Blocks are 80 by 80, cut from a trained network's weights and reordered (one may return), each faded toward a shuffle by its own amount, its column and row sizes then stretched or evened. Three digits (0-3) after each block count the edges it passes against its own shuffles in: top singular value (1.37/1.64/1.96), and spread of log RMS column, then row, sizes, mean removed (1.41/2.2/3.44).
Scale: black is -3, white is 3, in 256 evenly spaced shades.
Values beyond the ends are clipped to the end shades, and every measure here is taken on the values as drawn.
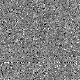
0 1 1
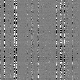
3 3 0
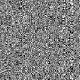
2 2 0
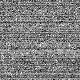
3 0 0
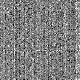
3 1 1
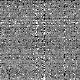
2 2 1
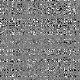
0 2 3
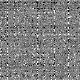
2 2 1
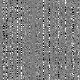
2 3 1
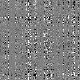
1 3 2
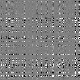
3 3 3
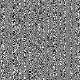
0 3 0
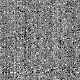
1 0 1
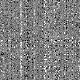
2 2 1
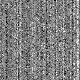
3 2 0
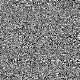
0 0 2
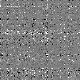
1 2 2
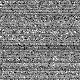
3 0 1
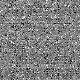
1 1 0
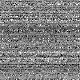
3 0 2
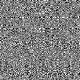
2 0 2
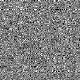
2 1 2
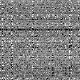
3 2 2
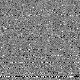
2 0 2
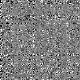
0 2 2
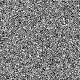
0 0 0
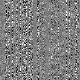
1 3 0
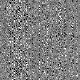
0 3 0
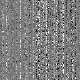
2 3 0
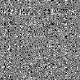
1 2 2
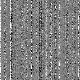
3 3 0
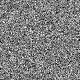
0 0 0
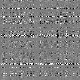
1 2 3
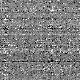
2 1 2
